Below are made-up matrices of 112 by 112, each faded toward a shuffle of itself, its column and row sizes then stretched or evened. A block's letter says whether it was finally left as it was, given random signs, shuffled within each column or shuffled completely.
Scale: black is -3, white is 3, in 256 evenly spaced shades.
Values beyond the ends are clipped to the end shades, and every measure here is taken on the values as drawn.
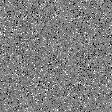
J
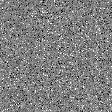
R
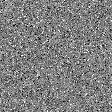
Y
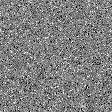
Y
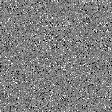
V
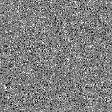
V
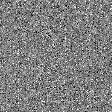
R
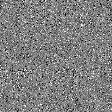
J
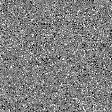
J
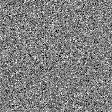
R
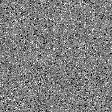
J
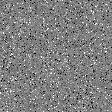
R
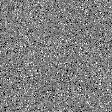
J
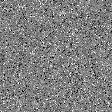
R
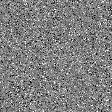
R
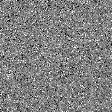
J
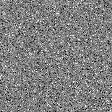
Y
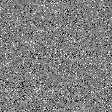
J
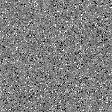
V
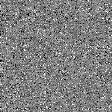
V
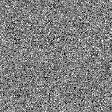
V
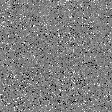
J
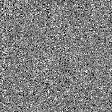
V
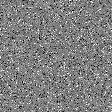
Y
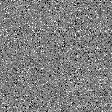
V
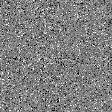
J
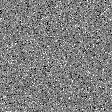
Y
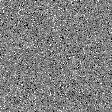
R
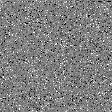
J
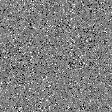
V
